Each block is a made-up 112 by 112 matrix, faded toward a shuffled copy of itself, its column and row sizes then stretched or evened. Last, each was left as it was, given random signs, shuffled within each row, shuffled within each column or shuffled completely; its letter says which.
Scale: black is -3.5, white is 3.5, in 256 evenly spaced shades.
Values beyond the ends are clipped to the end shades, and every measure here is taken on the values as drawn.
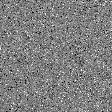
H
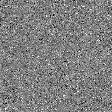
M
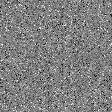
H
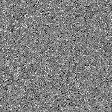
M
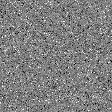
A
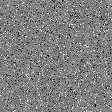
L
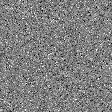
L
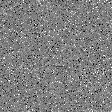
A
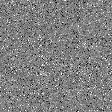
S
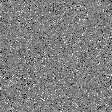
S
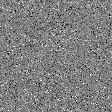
A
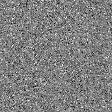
S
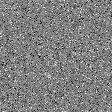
L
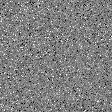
A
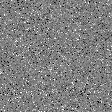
A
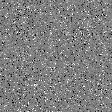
M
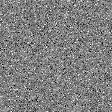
A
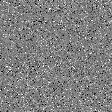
A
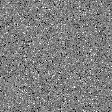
S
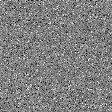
A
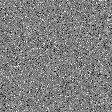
L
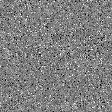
M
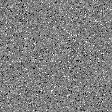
S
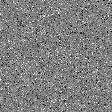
H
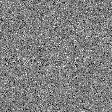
S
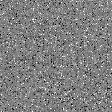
M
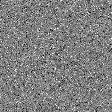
H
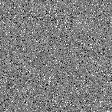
A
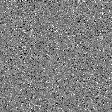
M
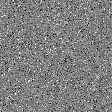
L
